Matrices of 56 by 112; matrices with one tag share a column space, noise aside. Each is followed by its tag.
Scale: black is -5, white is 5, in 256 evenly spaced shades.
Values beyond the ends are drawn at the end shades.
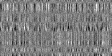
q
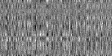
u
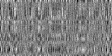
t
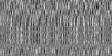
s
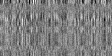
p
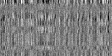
p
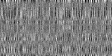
t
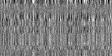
p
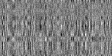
u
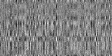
u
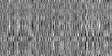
u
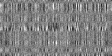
q
